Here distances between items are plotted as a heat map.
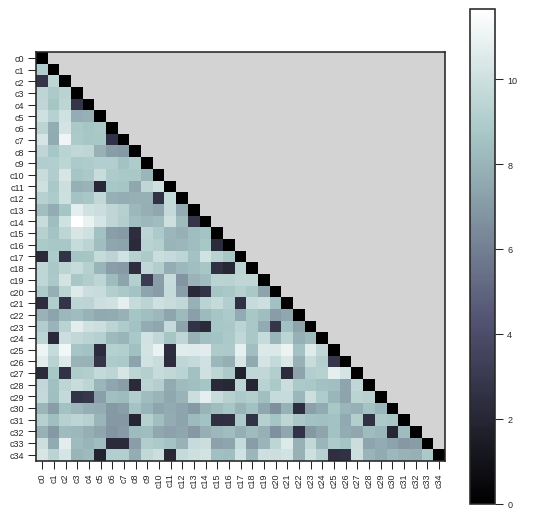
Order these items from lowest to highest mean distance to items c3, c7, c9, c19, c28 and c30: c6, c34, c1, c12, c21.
c6, c12, c1, c34, c21
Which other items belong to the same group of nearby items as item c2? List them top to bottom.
c0, c17, c21, c27
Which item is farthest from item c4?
c14
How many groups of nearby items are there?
10
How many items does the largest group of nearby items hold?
6
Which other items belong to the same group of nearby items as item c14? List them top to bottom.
c13, c20, c23
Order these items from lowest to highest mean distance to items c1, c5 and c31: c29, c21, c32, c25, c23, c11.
c11, c25, c32, c29, c23, c21
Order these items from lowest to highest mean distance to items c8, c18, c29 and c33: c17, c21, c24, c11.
c11, c24, c17, c21
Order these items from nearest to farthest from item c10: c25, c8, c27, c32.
c32, c8, c27, c25
